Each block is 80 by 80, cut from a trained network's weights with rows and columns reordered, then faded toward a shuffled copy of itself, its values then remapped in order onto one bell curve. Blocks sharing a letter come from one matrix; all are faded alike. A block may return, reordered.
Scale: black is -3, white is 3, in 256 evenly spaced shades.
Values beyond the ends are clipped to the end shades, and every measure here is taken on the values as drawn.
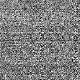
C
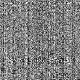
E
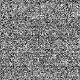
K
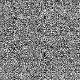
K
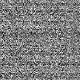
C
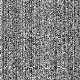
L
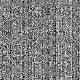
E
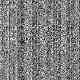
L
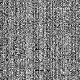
L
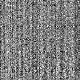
L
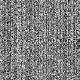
L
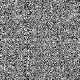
K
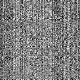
L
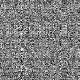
K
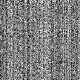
L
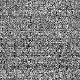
C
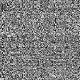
K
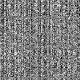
L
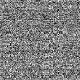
K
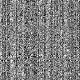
L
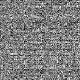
C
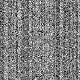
L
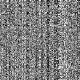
E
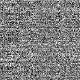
C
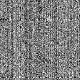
L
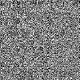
K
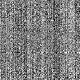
L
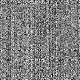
E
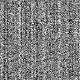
E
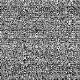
C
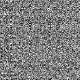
K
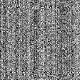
L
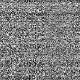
C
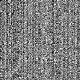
L
